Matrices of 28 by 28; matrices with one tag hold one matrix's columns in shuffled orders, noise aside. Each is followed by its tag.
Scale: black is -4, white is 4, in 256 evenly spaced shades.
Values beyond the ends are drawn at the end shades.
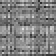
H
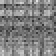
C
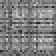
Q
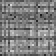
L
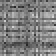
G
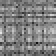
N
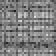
G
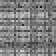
G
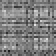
Q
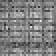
G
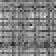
G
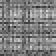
Q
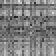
C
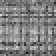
N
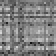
N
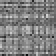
H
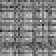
G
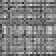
H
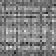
N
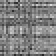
H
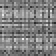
Q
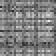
G
